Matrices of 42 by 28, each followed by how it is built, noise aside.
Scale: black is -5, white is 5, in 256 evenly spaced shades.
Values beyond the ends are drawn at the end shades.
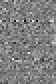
uneven rows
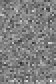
uneven rows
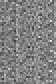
repeating rows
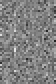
uneven columns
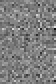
low rank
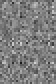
low rank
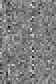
uneven columns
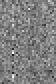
uneven columns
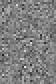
uneven columns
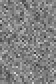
Toeplitz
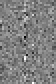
uneven columns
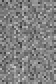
repeating rows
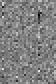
uneven columns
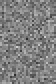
noise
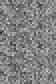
repeating rows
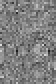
low rank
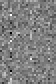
uneven columns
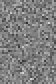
noise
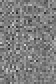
low rank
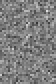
noise
